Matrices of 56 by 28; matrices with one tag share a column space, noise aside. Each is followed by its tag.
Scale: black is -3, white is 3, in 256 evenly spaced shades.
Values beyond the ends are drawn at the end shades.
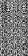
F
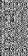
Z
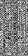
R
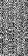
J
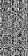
Z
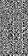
J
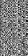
F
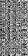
J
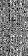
Z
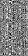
R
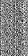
F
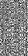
J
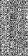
R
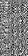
F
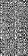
J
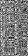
R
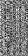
R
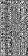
R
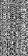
R
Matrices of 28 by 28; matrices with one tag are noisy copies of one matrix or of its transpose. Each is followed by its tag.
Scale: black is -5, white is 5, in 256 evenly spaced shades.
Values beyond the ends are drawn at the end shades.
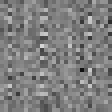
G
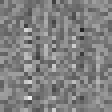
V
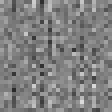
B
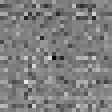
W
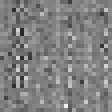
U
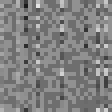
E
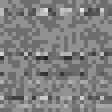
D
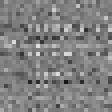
V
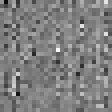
W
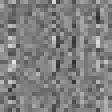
D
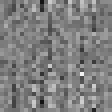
B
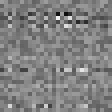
U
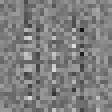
V
